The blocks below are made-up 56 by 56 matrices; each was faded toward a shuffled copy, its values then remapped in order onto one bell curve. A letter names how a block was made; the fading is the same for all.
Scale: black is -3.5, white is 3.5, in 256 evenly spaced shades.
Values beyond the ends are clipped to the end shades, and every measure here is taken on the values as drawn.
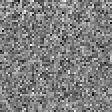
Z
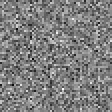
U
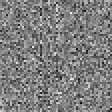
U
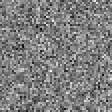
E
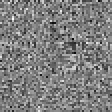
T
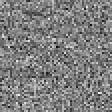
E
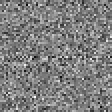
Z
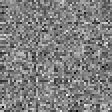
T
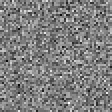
E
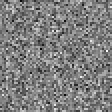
U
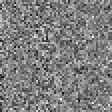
U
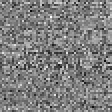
T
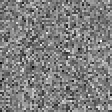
U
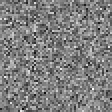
U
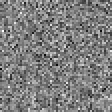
E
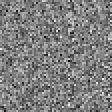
U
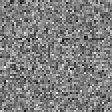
Z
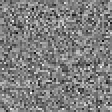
Z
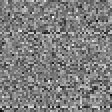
T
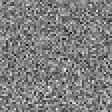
E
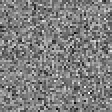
Z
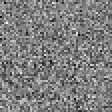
Z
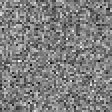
E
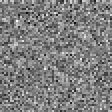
E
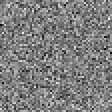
E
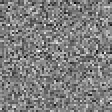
Z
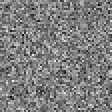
E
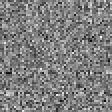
Z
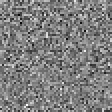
Z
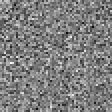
E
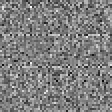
T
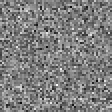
Z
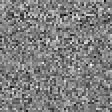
Z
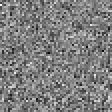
Z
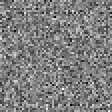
Z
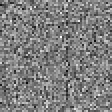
U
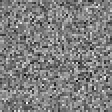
Z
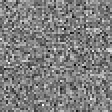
E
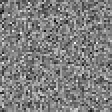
U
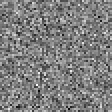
Z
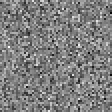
U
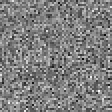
E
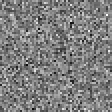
U
